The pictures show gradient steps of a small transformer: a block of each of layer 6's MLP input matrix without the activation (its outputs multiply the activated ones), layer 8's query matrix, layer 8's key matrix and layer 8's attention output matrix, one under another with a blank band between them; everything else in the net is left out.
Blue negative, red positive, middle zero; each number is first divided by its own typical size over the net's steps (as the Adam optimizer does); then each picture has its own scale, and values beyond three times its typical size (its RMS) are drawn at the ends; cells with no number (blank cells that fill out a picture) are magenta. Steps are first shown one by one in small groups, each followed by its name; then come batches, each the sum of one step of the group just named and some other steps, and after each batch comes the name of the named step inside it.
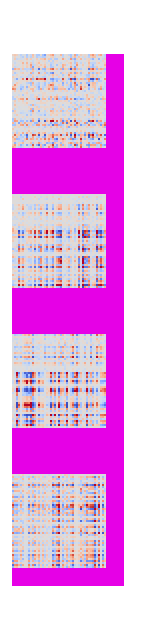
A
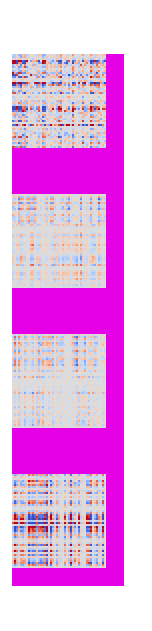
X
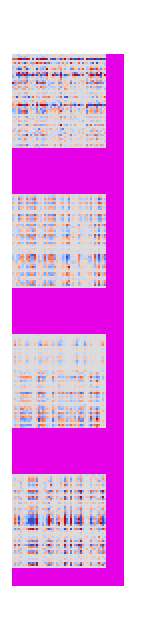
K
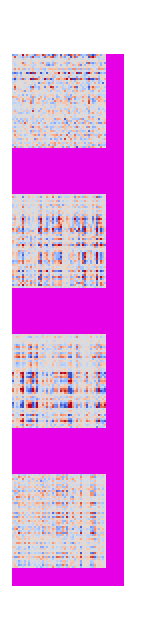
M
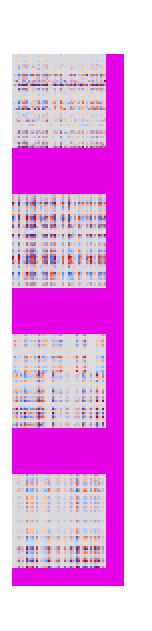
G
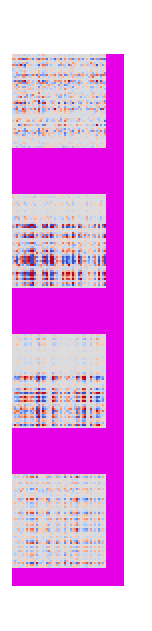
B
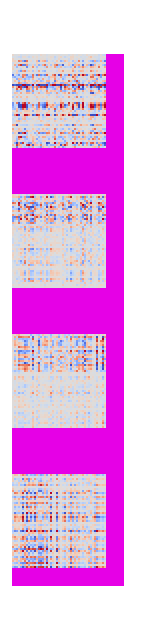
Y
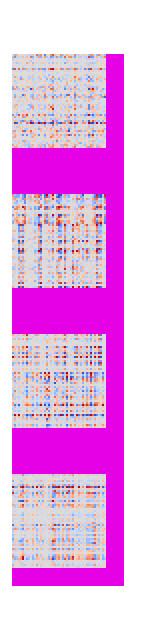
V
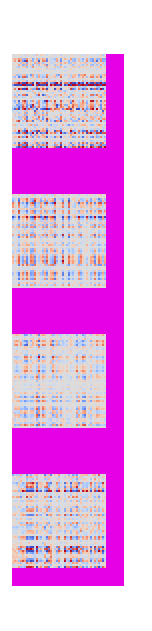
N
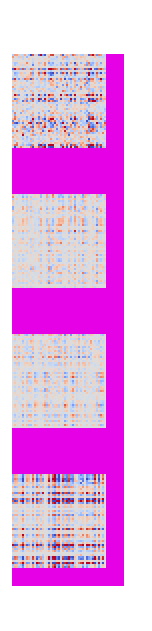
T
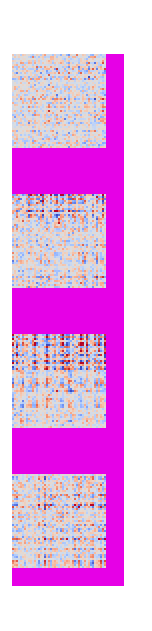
M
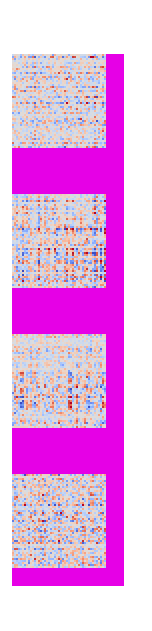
M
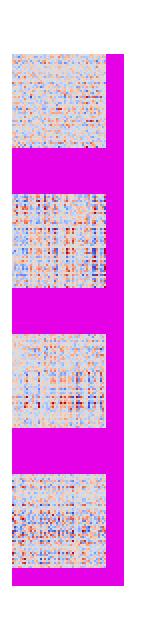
X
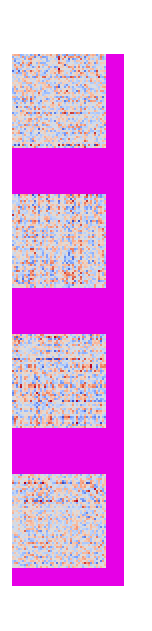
B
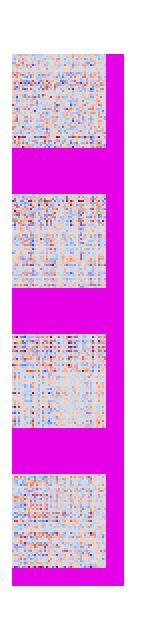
N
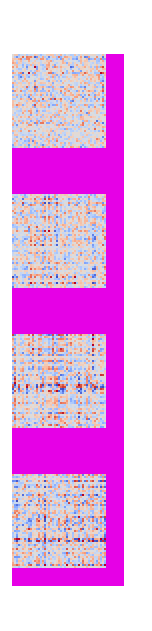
K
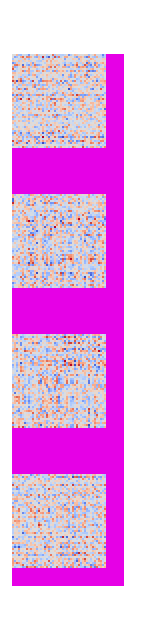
G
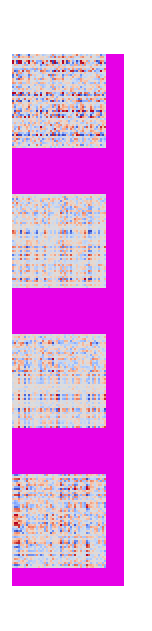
X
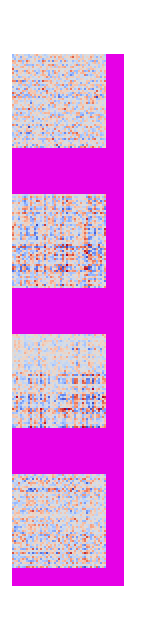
G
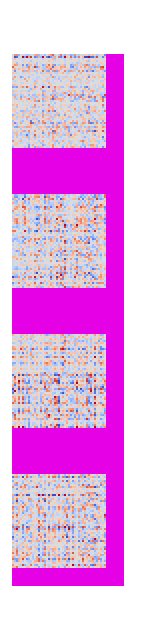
V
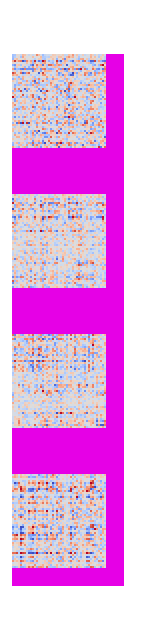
N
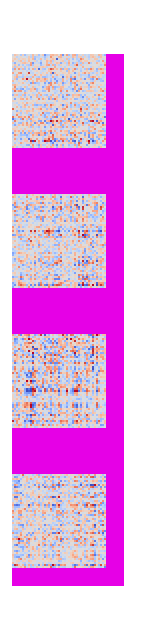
A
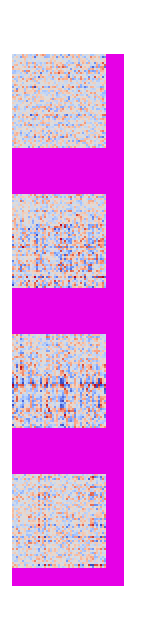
M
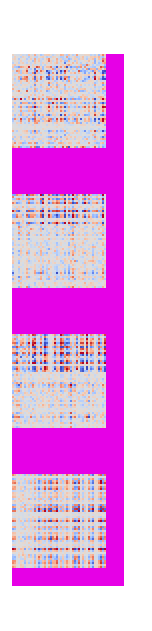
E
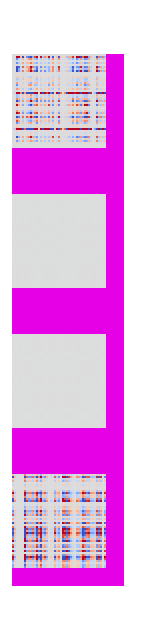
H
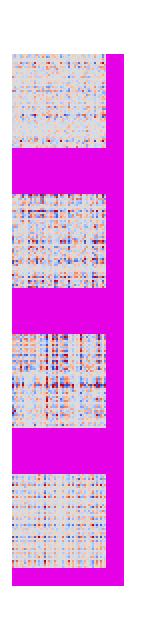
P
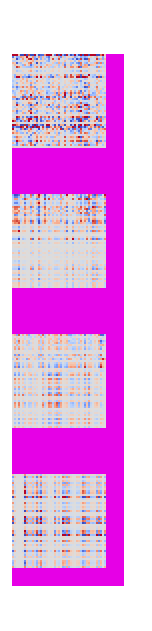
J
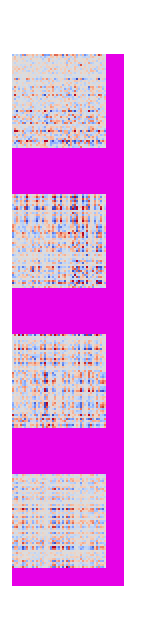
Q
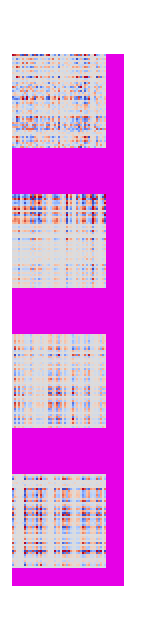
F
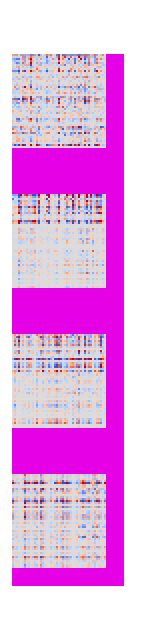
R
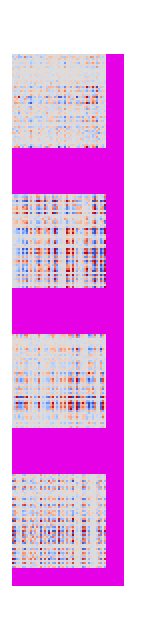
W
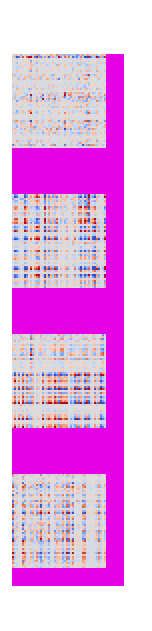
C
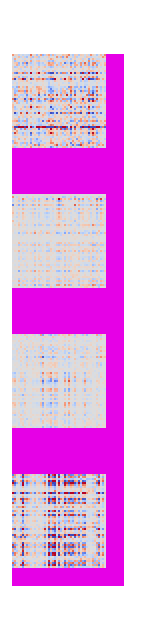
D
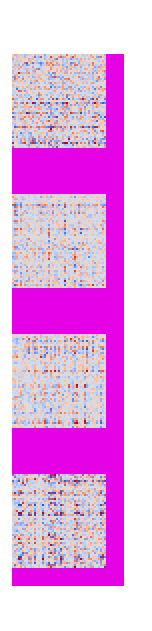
D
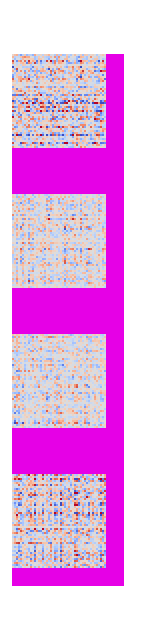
J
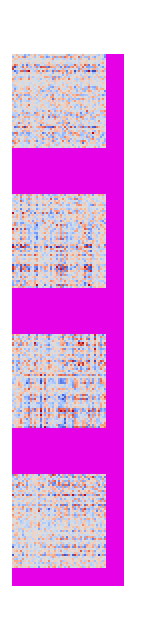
D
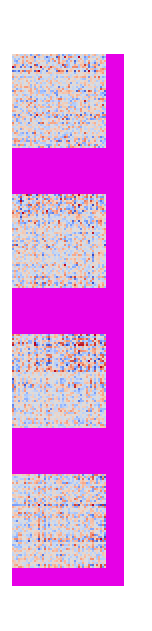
R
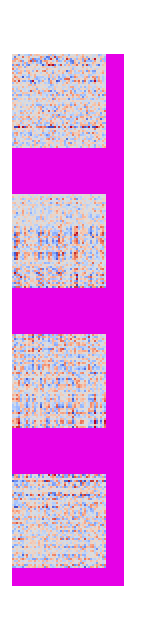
D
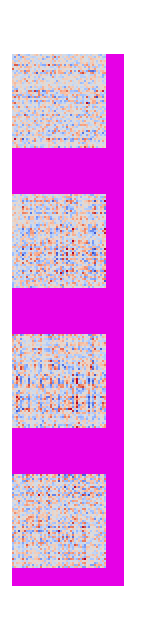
W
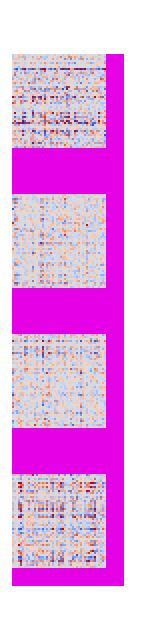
H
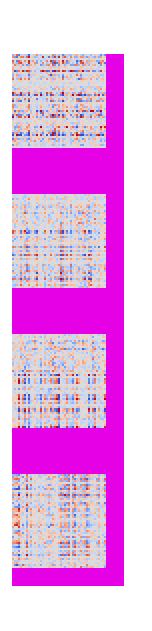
C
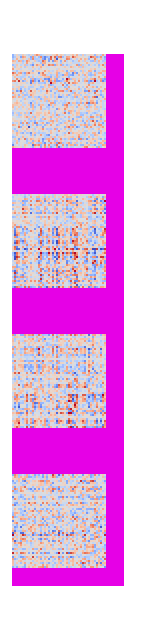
W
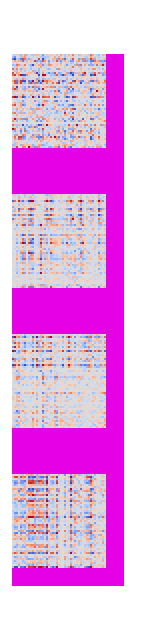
J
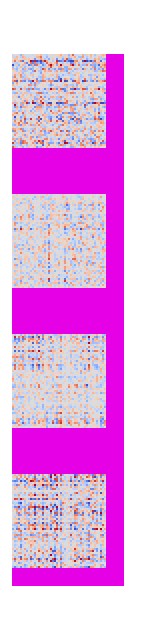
H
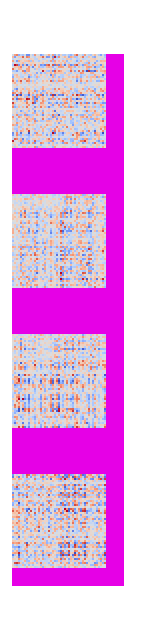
F
